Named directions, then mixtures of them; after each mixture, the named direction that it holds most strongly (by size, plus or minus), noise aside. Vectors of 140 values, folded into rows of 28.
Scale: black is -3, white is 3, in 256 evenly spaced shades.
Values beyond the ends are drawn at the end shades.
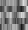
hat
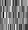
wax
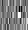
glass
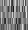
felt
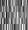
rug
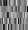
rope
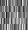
rug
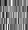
rope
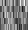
wax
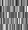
rope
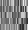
hat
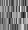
hat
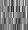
felt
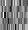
wax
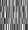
rug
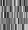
wax
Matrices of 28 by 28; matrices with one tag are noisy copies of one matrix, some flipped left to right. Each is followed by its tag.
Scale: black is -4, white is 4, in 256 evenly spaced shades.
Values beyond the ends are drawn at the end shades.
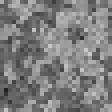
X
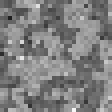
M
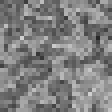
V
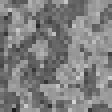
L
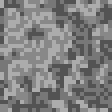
X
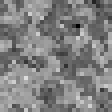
V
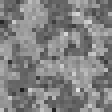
M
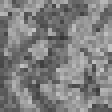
L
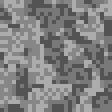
L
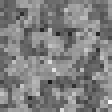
M
